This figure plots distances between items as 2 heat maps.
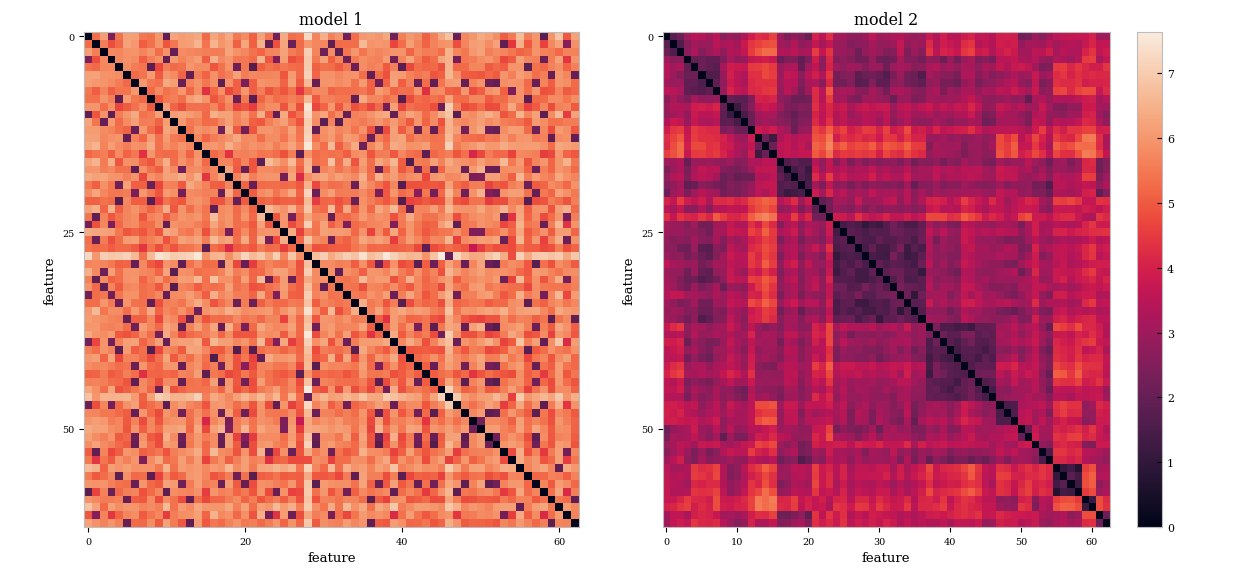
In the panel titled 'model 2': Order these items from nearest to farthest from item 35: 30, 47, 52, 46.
30, 47, 46, 52
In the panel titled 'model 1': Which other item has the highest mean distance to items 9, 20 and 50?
28
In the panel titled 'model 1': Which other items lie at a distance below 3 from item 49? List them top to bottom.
18, 25, 50
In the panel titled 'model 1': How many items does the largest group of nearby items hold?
12
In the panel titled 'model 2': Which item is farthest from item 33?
14
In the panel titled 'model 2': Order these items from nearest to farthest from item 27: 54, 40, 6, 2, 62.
6, 2, 40, 54, 62
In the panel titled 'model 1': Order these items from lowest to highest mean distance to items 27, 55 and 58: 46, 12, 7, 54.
7, 54, 12, 46
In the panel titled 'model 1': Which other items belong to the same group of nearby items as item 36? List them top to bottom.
5, 13, 59, 62
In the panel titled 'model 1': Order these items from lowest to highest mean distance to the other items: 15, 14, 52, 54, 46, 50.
52, 15, 54, 50, 14, 46
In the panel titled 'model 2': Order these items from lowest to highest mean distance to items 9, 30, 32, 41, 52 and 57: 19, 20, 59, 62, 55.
19, 20, 55, 62, 59
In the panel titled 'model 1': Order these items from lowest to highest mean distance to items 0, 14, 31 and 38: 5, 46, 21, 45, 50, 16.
45, 21, 5, 50, 16, 46
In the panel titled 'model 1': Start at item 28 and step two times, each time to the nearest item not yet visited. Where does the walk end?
54
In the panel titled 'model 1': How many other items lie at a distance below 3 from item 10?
7
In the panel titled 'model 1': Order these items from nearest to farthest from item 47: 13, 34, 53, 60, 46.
53, 34, 13, 60, 46
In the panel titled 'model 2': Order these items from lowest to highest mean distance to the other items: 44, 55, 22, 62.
44, 22, 62, 55
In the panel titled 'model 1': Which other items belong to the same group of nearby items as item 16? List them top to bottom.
22, 41
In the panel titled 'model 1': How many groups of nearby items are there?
14
